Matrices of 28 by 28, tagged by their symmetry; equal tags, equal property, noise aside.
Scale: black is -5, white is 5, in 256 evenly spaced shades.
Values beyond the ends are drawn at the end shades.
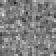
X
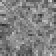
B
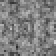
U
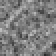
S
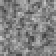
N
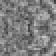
U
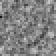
S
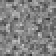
U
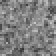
N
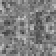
U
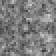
U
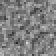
S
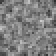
S
